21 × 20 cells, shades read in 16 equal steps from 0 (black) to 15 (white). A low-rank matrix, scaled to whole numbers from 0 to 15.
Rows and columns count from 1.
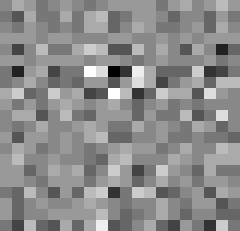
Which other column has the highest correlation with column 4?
17
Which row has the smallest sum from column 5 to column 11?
7
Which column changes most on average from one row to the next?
10
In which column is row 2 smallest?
2
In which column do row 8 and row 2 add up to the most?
12
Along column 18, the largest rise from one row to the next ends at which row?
9
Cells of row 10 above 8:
8
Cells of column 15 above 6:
17
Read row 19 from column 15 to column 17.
8 7 9
